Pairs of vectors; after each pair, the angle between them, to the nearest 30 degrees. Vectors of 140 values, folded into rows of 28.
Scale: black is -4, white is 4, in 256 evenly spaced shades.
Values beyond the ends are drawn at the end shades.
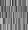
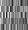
90 degrees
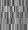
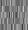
120 degrees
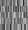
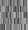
30 degrees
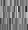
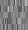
90 degrees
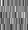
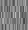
120 degrees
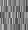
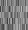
150 degrees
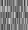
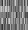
30 degrees
